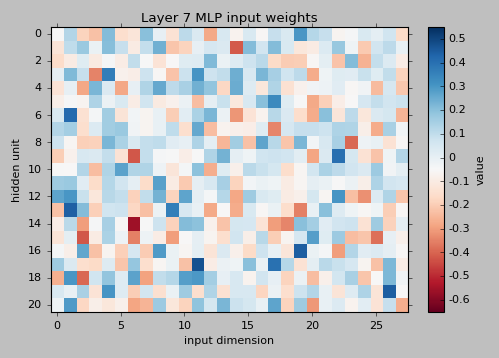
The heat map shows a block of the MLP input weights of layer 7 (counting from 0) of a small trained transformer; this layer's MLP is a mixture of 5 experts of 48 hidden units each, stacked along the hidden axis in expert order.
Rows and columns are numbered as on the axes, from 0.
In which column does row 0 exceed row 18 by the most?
7
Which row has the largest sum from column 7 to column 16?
4
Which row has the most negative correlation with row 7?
5
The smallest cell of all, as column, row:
6, 14
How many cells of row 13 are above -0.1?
19
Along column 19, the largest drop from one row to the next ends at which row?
17
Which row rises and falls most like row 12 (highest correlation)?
1
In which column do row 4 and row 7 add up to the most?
11
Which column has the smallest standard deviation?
21
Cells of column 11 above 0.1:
10
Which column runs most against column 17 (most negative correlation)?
20
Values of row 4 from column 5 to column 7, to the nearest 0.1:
-0.3 0 0.1
